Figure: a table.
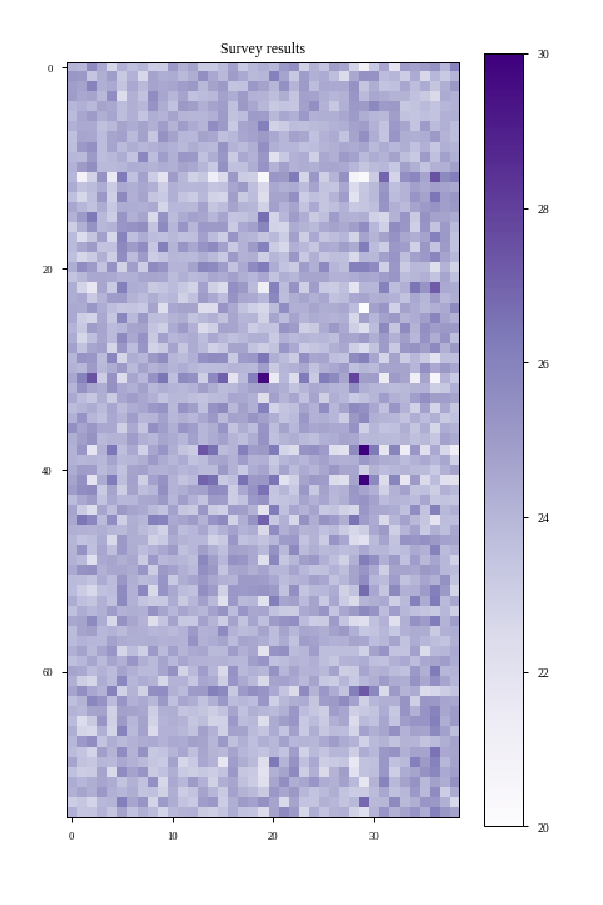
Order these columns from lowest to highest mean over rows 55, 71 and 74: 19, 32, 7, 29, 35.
29, 19, 32, 7, 35
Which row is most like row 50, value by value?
7
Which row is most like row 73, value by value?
52
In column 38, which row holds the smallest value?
38
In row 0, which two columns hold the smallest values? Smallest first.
29, 32
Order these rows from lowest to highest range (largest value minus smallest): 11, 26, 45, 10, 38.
10, 26, 45, 11, 38
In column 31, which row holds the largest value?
11
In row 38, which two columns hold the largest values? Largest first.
29, 13
